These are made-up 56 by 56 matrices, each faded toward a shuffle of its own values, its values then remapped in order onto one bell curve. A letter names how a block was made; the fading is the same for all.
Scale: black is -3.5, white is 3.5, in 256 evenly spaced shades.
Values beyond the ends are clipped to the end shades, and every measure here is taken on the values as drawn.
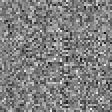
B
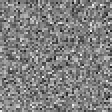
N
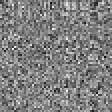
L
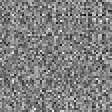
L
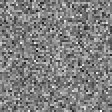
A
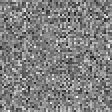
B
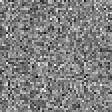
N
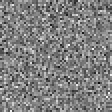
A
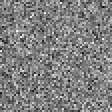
A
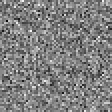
A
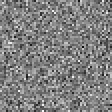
N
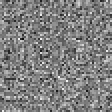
L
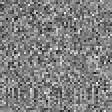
L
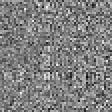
L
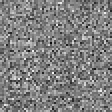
N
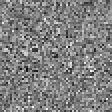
N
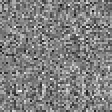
L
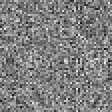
N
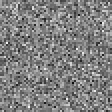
A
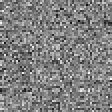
L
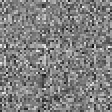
B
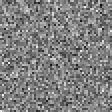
A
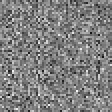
B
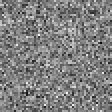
N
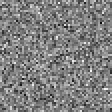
A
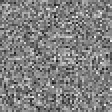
N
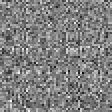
L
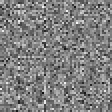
B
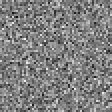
A
